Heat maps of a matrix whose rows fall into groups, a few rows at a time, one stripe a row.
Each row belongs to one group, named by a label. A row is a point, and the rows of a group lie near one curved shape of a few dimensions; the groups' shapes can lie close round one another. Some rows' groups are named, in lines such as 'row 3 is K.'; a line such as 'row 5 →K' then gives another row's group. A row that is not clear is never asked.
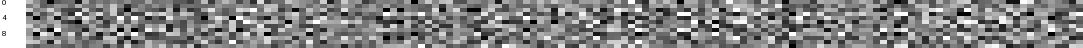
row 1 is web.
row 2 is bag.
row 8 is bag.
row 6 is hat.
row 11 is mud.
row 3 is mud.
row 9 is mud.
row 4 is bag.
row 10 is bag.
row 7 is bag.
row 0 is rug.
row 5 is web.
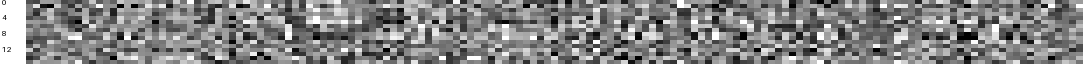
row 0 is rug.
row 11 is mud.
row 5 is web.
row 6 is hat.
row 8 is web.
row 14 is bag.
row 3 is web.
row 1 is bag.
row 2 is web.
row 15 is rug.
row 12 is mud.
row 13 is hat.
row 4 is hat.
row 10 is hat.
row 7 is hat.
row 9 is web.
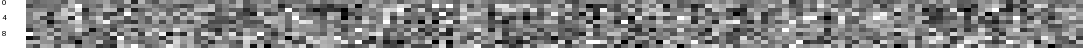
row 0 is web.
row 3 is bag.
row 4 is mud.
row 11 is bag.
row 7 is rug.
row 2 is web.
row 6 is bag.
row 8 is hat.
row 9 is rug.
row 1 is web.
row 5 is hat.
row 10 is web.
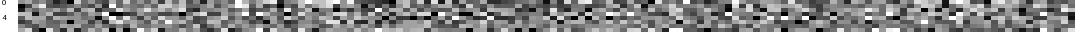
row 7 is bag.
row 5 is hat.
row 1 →rug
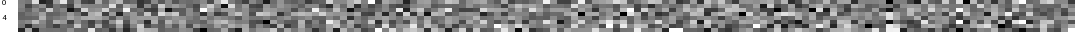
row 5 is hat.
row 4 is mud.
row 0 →hat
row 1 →bag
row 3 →hat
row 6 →mud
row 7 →bag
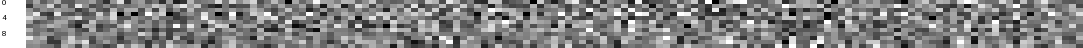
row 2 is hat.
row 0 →web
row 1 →rug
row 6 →hat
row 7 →hat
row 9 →rug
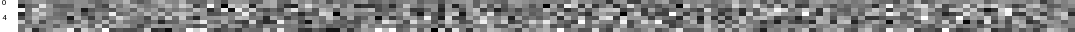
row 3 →rug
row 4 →hat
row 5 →hat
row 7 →web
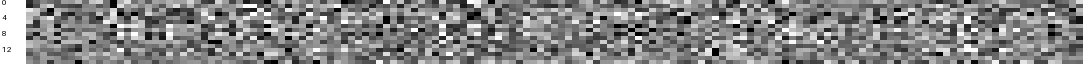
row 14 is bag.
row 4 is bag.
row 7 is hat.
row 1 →rug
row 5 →mud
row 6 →bag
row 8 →bag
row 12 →web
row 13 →hat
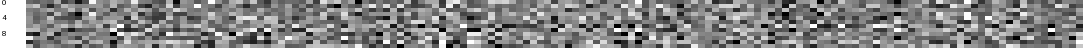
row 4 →bag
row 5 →mud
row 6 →mud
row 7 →bag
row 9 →rug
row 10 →bag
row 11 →web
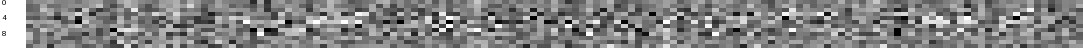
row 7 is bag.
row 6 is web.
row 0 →bag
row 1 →bag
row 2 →bag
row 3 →rug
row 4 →rug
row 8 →hat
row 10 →bag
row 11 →bag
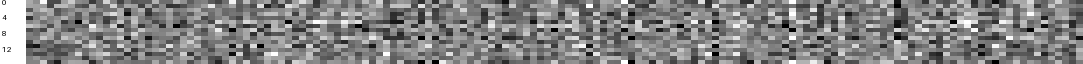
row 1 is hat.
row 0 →hat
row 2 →mud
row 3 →mud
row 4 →mud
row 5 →web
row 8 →bag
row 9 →mud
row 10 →mud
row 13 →hat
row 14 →bag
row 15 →hat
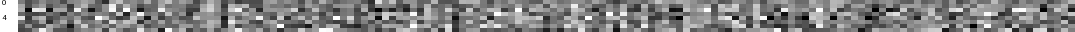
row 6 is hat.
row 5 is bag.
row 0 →bag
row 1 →bag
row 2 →bag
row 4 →mud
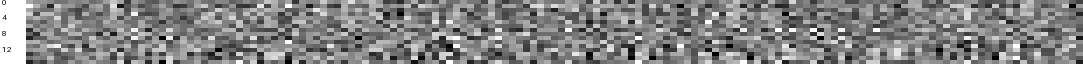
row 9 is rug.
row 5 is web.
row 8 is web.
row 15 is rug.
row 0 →mud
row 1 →rug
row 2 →web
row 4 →bag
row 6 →mud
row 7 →mud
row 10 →web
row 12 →rug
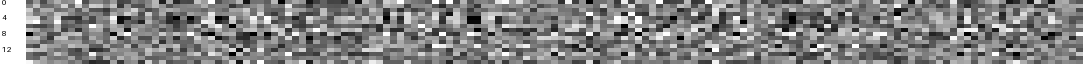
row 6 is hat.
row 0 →web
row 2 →bag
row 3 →hat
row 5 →bag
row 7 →web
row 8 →bag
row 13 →hat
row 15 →hat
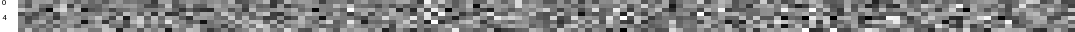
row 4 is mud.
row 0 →web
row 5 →rug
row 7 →mud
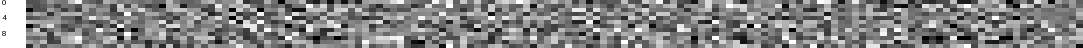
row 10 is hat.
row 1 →rug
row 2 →hat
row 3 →bag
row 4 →hat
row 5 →hat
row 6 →rug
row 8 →bag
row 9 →web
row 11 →rug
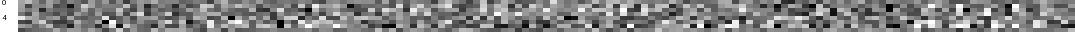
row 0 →bag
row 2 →hat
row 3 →mud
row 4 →hat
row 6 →web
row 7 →bag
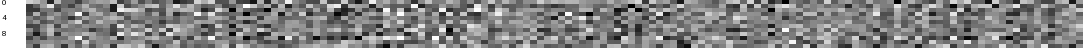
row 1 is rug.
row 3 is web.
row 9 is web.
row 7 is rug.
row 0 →rug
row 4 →bag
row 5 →web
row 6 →bag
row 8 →bag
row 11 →web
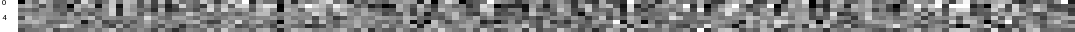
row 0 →rug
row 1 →web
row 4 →mud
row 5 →hat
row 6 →web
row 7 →web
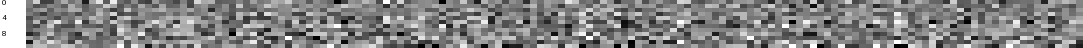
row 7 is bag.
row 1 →mud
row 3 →bag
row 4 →bag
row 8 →hat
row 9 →hat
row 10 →rug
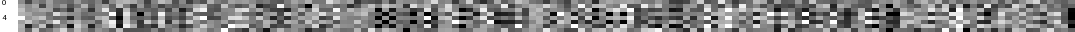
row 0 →web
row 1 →hat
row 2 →bag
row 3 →mud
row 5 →mud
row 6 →bag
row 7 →hat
